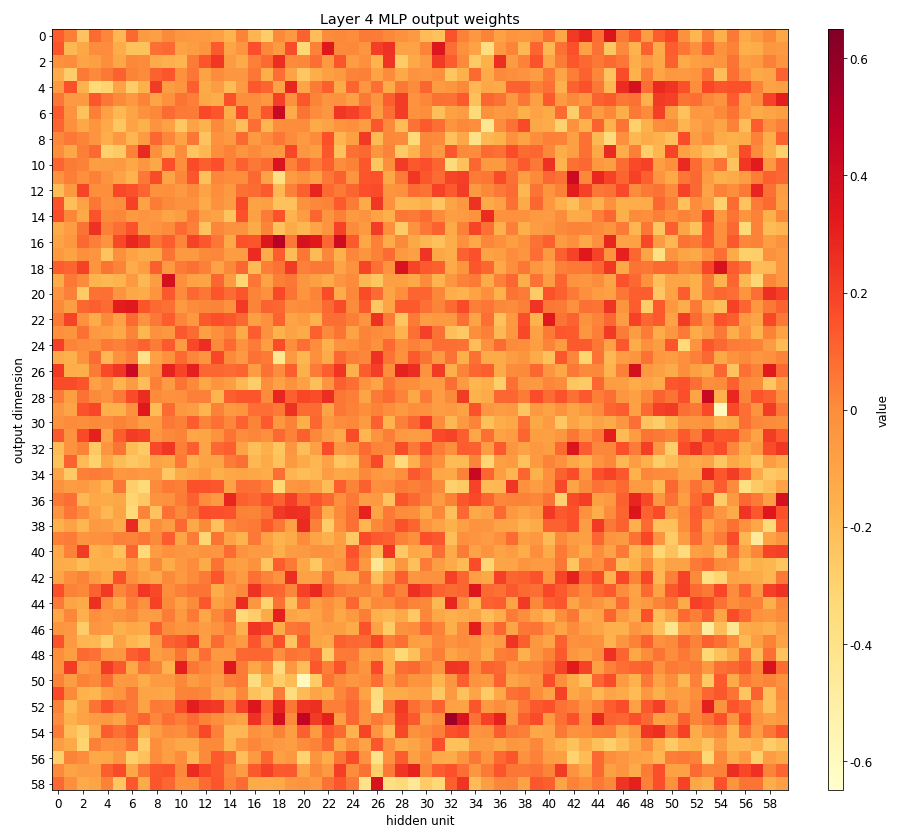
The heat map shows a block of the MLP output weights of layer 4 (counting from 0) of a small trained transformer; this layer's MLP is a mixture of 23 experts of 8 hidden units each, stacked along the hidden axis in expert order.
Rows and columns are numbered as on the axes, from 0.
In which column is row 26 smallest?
55
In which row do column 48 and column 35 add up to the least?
7
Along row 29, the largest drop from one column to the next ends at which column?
54
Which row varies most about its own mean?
58
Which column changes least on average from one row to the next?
10
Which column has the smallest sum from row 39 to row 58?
2
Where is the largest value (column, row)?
32, 53
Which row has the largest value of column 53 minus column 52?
28
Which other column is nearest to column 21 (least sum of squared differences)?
17
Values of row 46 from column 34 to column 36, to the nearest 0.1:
0.3 0 0.1
